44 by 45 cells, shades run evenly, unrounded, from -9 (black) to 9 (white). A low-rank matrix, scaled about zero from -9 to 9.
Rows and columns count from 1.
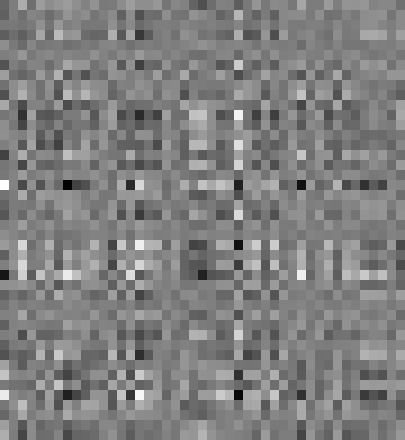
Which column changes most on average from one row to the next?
27
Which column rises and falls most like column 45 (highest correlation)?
13
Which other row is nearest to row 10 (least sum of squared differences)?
26
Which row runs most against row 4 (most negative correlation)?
29
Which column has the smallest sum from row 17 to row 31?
23
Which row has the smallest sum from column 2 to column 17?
12
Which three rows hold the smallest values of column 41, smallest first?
19, 40, 38
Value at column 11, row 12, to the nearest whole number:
-3
